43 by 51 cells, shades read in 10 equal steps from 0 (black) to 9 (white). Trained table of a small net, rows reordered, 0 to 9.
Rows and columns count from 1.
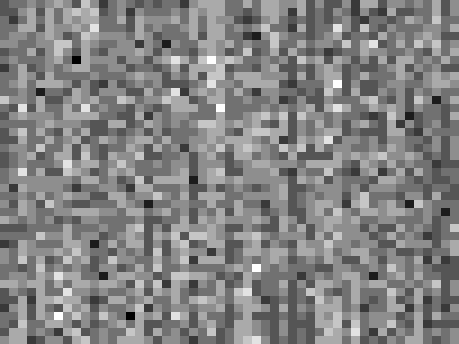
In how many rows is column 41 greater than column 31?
17
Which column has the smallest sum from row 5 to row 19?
33
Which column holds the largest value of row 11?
38
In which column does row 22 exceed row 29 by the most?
3
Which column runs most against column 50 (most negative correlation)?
44
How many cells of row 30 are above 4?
30
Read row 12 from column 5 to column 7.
1 4 4
